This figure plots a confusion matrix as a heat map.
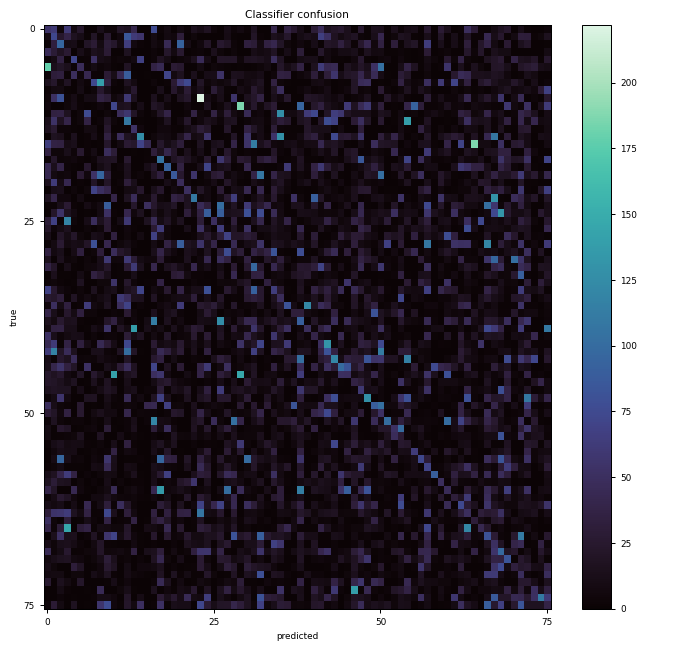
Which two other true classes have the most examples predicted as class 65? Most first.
25, 41
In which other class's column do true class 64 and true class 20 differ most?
1
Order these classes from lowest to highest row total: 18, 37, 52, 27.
37, 52, 27, 18
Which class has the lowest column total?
15
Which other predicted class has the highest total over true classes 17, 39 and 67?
75
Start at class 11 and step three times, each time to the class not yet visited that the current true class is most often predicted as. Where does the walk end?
68
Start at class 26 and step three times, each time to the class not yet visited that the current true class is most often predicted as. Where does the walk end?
66
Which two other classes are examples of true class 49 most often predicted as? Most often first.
50, 37
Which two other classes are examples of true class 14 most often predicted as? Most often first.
35, 67
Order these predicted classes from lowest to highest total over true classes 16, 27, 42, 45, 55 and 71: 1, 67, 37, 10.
37, 67, 1, 10
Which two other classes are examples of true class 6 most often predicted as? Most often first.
12, 18
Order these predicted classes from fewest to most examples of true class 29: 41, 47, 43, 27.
41, 47, 43, 27
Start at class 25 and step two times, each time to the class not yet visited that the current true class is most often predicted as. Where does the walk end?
0
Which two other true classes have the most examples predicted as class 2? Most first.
56, 9
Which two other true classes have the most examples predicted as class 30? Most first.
56, 24
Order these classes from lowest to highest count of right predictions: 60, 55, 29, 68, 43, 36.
29, 60, 55, 36, 68, 43
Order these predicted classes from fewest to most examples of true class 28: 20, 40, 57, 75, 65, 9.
65, 40, 9, 75, 20, 57
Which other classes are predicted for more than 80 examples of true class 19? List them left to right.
8, 32, 50
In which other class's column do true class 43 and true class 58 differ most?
54
